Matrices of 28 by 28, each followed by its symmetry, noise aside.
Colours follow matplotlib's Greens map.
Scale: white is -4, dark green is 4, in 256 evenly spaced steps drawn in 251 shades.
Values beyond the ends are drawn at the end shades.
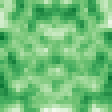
mirrored left to right.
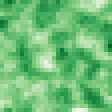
no symmetry.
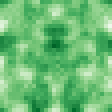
mirrored left to right.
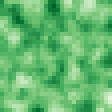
no symmetry.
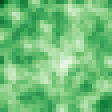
symmetric.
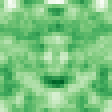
mirrored left to right.
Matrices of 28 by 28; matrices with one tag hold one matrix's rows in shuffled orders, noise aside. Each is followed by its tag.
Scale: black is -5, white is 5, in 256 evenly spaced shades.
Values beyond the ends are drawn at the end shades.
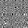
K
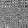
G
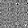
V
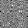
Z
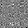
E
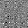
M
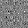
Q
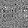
K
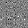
Q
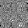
Z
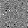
M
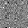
M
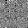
M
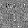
Q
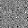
V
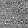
G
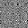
V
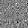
V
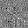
Q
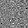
E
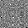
E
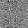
M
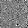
V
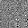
V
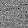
G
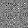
Q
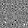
K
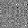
V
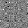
M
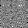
Z
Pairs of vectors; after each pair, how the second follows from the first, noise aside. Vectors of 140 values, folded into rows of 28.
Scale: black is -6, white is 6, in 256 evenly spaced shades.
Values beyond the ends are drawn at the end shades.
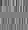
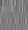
shrunk.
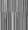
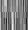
scaled up.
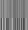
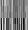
scaled up.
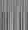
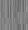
wrapped around, shrunk.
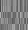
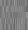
wrapped around, shrunk.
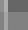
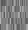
shuffled.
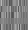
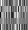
scaled up.
